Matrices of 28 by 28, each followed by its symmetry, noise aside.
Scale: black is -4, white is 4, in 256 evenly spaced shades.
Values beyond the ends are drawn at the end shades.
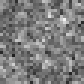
symmetric across the other diagonal.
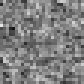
antisymmetric.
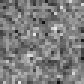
symmetric.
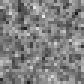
no symmetry.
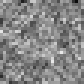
symmetric.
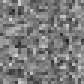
mirrored top to bottom.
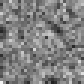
symmetric across the other diagonal.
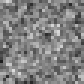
symmetric across the other diagonal.
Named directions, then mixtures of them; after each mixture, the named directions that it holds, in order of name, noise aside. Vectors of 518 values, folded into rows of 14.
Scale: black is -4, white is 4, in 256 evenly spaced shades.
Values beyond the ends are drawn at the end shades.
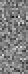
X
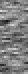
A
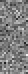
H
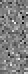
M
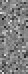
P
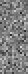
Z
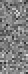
H.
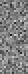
Z.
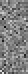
P, Z.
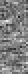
A, H, X.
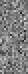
Z.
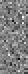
M.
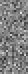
Z.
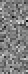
H, P, X.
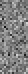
M, P, Z.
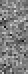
A, P, Z.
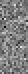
P, X, Z.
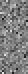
P.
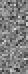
M, P, X.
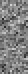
A, P, X.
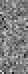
P, Z.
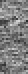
A, H, P.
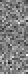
H, X, Z.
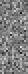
Z.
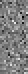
M.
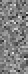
M, P, X.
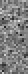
A, P.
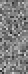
P, X, Z.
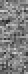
A, H.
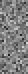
M, P.
